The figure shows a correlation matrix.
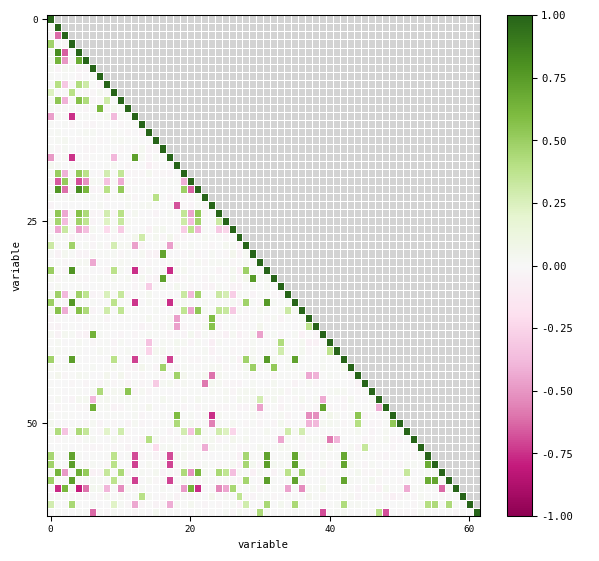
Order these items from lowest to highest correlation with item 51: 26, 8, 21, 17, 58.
58, 26, 17, 8, 21
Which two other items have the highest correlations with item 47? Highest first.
61, 30
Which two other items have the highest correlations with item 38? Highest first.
23, 37
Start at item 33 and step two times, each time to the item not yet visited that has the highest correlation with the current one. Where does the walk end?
41
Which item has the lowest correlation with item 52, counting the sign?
40
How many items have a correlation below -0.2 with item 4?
4
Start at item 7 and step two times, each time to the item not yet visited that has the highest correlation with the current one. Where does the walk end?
46
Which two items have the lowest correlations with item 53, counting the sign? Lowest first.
22, 15
